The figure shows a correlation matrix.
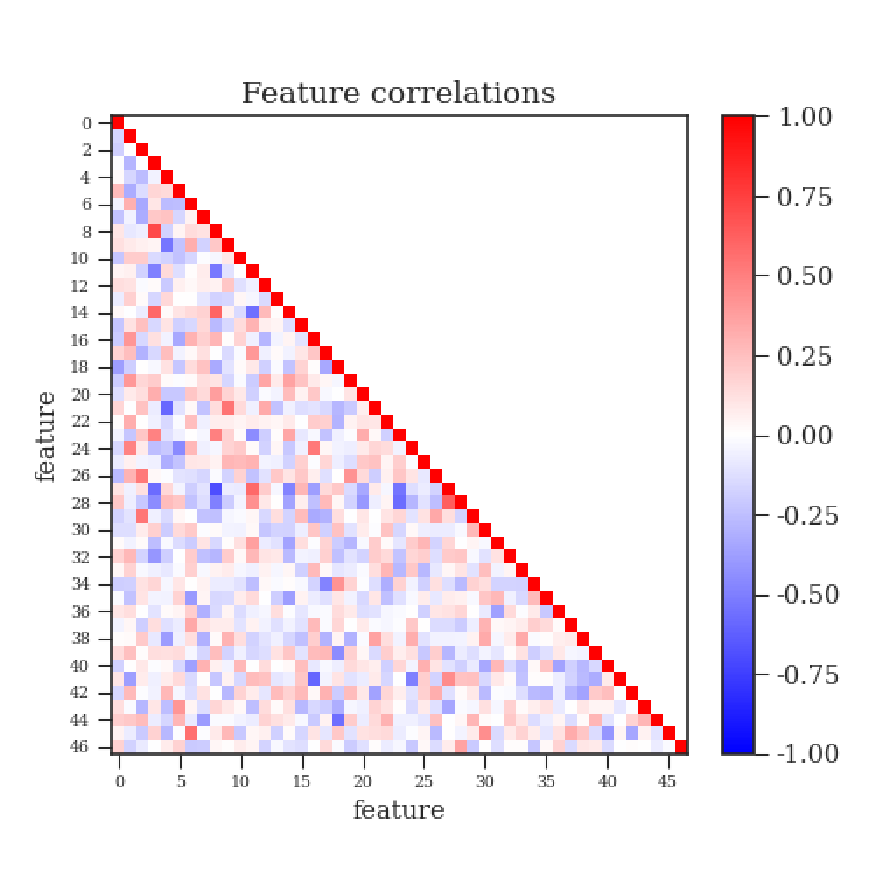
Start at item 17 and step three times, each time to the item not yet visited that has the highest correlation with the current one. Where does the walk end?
28
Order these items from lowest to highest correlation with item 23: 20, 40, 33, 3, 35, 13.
33, 35, 13, 40, 20, 3
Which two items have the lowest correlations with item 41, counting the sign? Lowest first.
16, 24
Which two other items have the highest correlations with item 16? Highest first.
24, 1
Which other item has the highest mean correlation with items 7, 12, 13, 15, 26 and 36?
19
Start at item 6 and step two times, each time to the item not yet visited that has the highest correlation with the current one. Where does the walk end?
30
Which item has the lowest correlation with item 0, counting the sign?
18
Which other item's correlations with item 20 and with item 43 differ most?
5
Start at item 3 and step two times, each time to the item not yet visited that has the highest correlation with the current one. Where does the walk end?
14
